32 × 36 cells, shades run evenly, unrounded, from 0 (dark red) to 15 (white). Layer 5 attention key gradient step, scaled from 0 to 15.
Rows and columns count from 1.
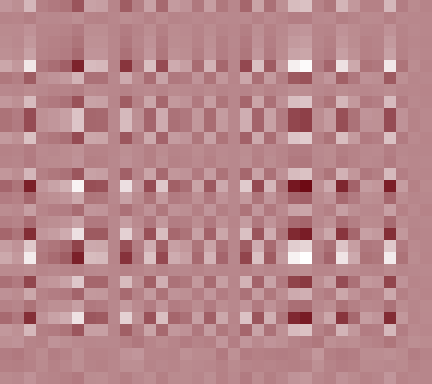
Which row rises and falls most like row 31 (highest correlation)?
30
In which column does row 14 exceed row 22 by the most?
7
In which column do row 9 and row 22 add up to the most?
26
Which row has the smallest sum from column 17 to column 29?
16
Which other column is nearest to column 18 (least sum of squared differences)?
9
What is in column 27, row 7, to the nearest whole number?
8
